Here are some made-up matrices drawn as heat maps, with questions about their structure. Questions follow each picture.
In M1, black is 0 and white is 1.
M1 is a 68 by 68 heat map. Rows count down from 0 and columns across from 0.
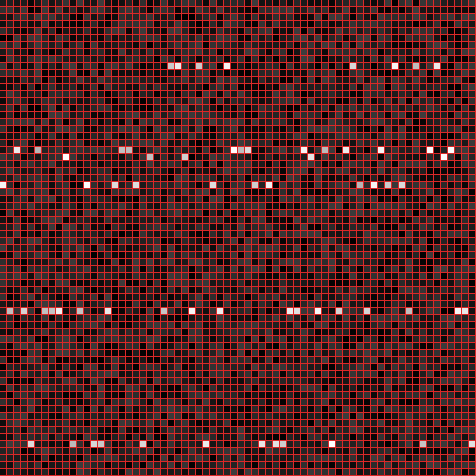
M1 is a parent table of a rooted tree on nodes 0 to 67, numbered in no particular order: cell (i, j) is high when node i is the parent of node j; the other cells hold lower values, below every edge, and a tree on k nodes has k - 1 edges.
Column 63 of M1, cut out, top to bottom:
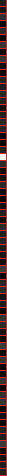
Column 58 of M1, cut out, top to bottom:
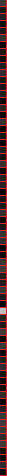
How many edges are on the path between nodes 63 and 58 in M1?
3
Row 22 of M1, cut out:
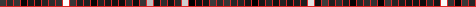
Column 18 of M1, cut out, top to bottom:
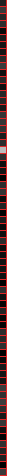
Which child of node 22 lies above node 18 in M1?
21
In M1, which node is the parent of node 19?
26
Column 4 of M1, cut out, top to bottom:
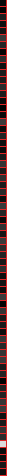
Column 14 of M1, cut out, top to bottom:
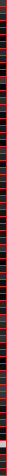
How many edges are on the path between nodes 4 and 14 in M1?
2
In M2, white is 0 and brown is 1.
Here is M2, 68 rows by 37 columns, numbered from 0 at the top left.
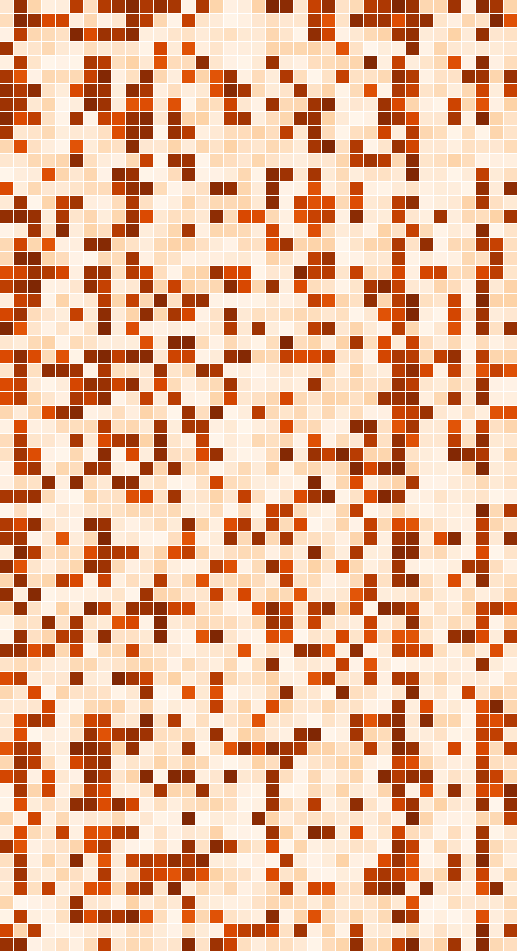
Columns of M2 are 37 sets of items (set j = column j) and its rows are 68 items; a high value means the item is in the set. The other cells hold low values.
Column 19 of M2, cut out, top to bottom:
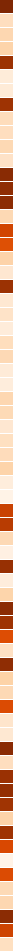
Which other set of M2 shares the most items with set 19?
34
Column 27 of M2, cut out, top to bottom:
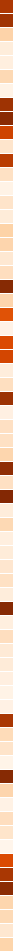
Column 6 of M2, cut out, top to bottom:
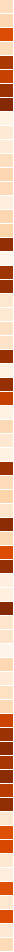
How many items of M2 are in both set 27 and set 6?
9
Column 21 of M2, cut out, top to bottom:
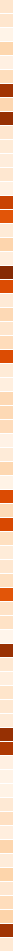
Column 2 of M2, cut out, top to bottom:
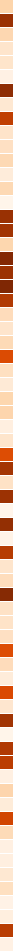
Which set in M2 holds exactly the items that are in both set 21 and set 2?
17
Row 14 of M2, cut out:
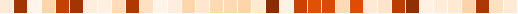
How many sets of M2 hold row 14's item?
12
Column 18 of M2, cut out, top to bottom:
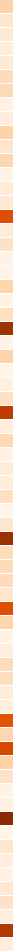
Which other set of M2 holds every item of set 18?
36
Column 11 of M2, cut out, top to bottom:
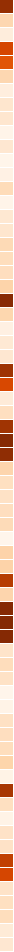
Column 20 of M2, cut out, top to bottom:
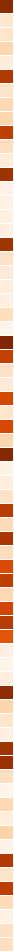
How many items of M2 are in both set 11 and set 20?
8
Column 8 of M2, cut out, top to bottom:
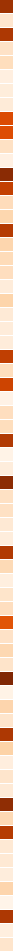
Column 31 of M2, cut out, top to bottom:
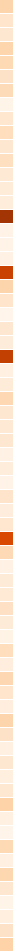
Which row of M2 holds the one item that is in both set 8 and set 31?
25
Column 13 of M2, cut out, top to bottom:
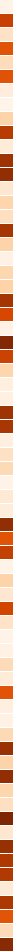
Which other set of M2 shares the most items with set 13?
29
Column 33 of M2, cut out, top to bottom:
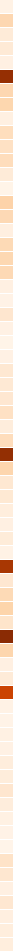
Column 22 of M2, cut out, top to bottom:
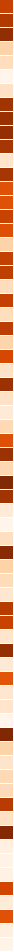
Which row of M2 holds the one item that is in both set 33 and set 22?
32
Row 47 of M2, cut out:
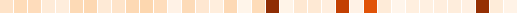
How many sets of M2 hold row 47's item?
4
